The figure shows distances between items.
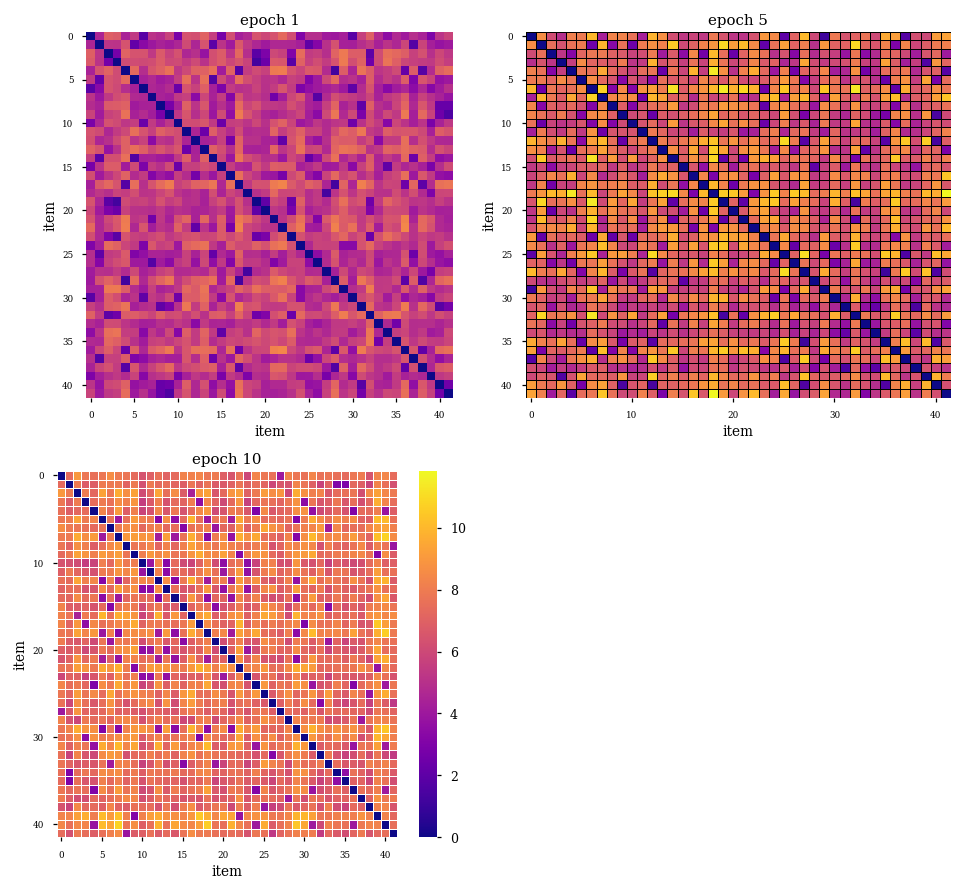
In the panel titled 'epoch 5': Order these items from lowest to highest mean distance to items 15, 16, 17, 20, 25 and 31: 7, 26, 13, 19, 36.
26, 7, 13, 19, 36
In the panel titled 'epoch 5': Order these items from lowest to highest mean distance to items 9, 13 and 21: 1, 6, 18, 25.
25, 1, 6, 18
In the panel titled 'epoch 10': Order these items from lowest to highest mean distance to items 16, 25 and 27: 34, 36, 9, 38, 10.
38, 10, 34, 36, 9
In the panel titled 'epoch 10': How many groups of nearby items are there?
13
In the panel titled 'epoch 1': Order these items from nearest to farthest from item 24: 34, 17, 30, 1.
30, 1, 34, 17
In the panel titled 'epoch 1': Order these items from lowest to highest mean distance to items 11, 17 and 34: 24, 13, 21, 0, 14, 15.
15, 0, 13, 24, 14, 21
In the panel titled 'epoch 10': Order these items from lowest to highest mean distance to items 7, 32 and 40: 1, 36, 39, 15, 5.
36, 1, 5, 15, 39
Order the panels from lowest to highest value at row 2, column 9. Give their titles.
epoch 1, epoch 5, epoch 10
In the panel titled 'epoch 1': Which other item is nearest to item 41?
9
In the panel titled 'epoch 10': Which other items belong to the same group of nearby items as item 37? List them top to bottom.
28
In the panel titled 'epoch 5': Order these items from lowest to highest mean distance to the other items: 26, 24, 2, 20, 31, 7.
31, 2, 26, 20, 24, 7
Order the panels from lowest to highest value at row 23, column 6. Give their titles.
epoch 5, epoch 1, epoch 10
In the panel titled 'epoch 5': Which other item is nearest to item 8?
23
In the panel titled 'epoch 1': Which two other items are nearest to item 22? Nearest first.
12, 16
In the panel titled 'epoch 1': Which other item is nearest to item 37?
1
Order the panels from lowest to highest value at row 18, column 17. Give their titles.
epoch 1, epoch 10, epoch 5
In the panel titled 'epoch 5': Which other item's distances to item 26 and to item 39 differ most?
24
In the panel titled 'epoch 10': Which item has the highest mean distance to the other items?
39
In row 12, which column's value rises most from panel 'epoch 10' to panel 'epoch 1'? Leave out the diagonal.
29
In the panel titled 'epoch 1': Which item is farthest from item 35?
32
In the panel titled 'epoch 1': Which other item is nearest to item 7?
26
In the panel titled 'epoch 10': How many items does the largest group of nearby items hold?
7
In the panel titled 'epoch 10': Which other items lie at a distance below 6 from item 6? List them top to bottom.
15, 19, 33
